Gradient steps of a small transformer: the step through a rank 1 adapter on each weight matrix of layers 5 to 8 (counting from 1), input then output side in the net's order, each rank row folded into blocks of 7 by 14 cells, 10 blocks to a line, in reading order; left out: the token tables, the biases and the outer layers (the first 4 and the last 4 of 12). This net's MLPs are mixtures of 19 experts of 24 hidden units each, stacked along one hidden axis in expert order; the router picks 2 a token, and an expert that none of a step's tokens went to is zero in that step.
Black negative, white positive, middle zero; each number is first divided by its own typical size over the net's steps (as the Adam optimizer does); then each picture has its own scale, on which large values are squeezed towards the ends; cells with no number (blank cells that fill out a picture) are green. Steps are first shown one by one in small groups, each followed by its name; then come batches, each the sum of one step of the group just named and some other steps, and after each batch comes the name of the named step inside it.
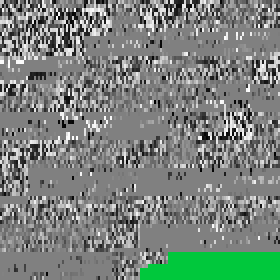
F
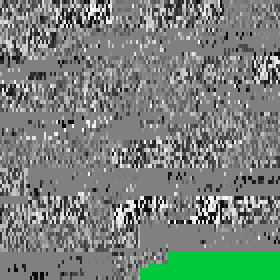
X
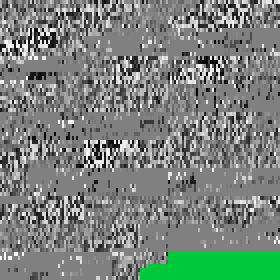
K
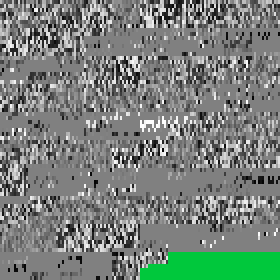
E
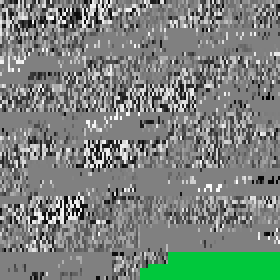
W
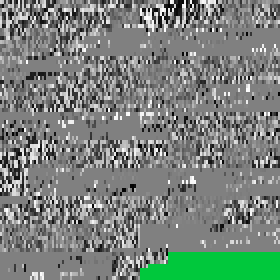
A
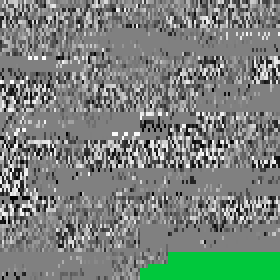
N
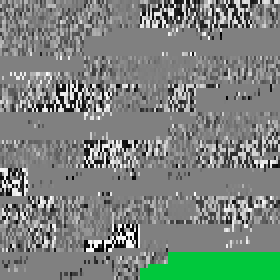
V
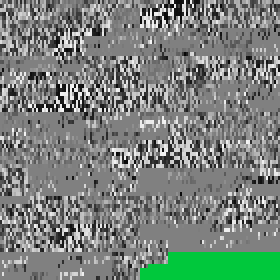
E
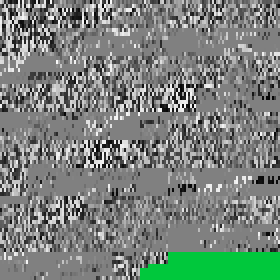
W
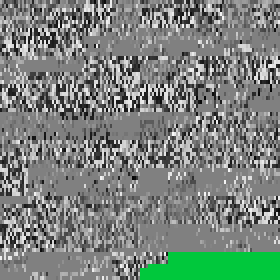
K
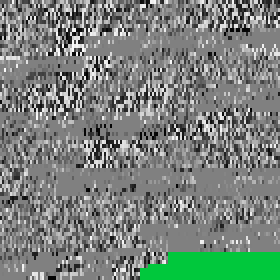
A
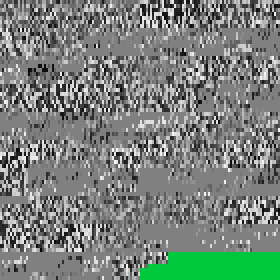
E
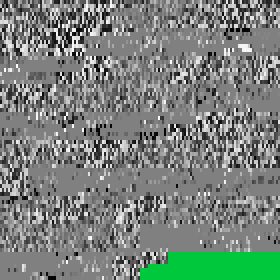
X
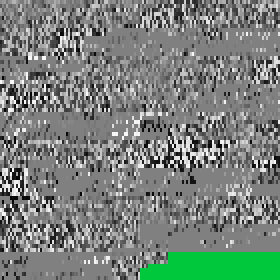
N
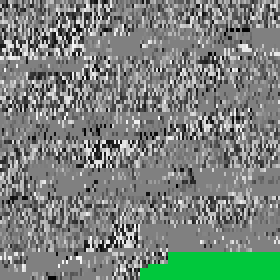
K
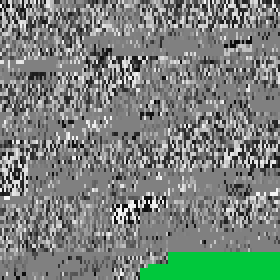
F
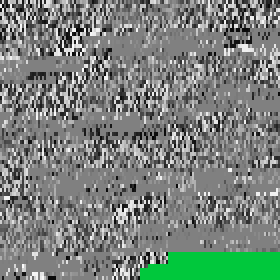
A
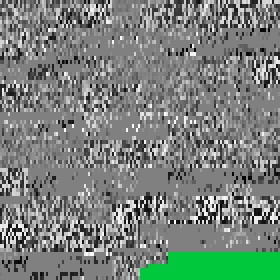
X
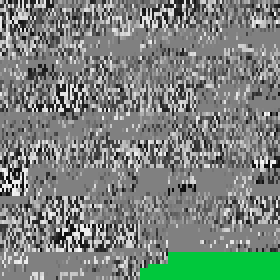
A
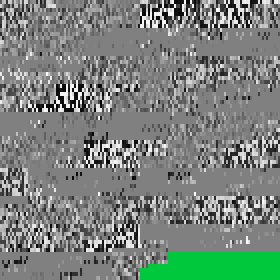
V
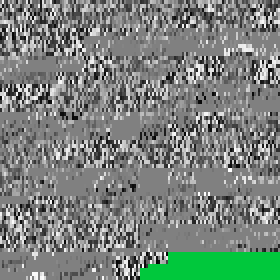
A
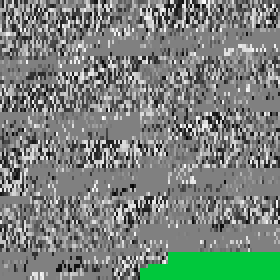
A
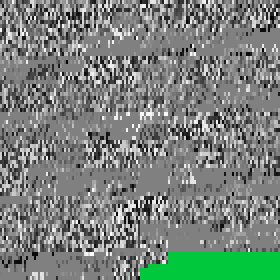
A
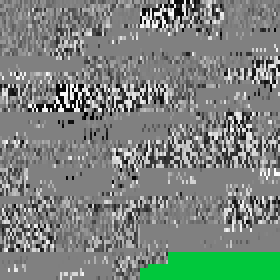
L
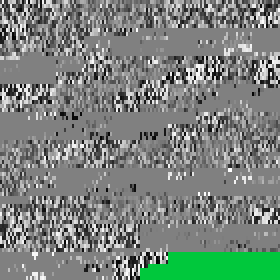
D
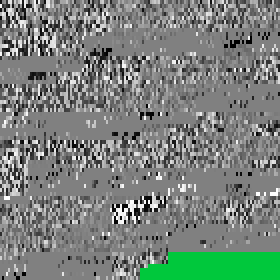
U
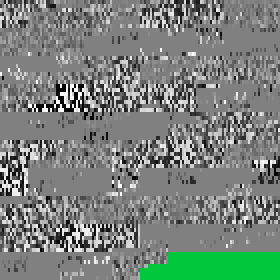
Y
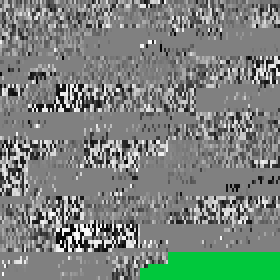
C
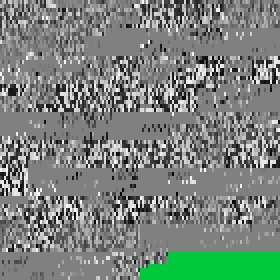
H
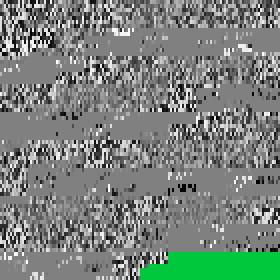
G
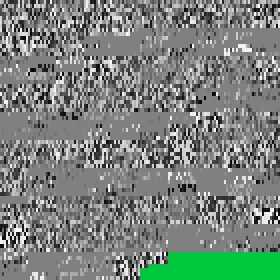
G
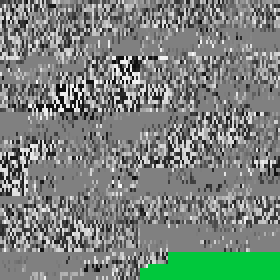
Y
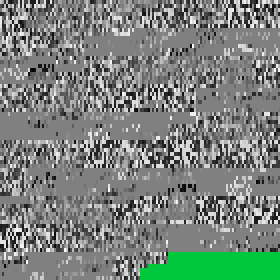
G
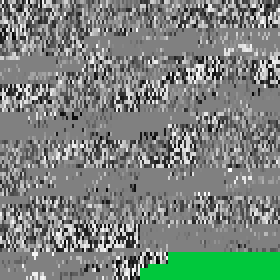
D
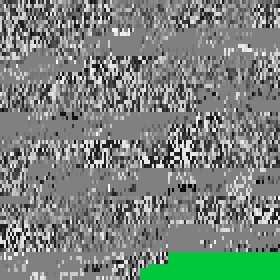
G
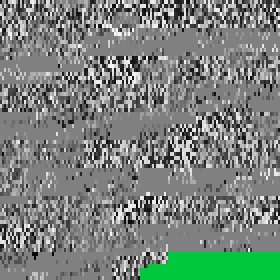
L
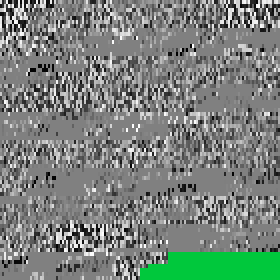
G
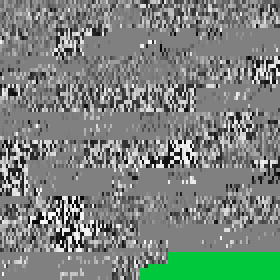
C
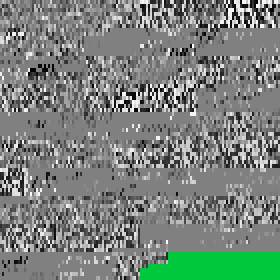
H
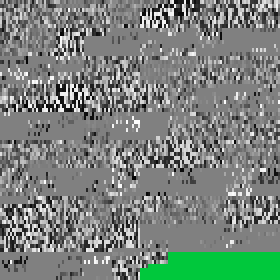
Y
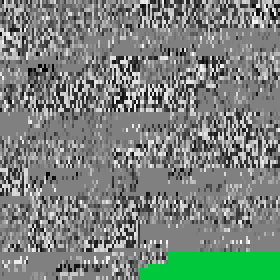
H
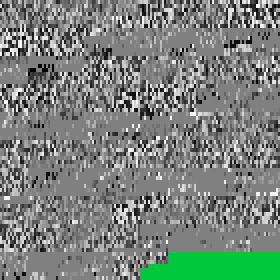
U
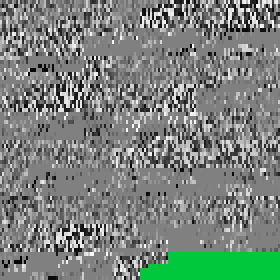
L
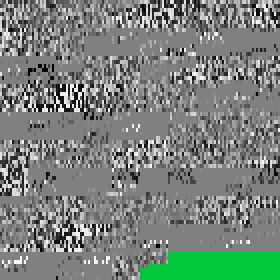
Y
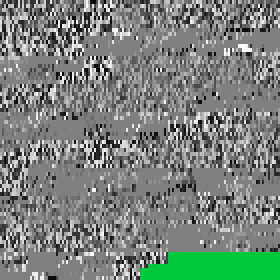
G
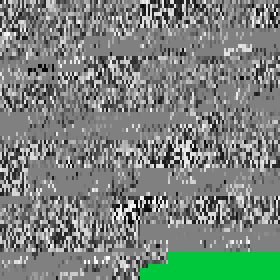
H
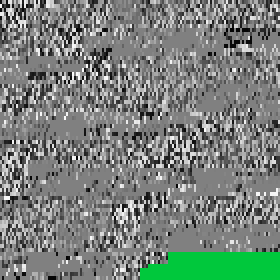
U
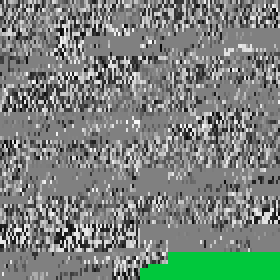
C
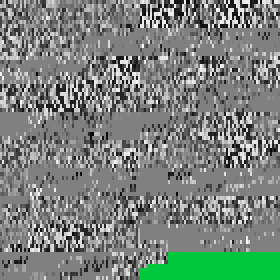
H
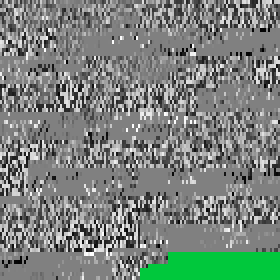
H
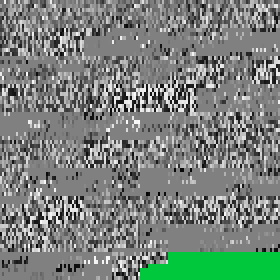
H
